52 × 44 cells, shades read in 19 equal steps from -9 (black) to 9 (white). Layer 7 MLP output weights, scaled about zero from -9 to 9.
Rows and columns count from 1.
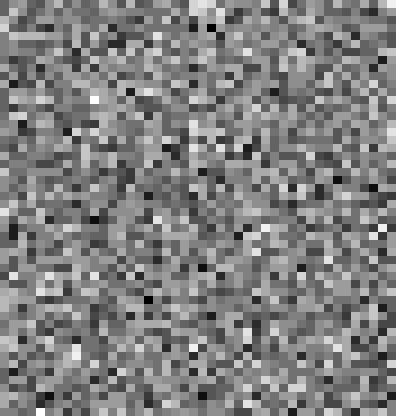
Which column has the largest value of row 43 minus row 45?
43
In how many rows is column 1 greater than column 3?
31
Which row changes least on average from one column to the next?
26
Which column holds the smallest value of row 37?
8
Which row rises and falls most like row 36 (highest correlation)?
52
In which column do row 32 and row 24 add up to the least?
36
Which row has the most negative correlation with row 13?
9
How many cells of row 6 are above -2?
27
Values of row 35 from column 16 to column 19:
-6 2 1 2
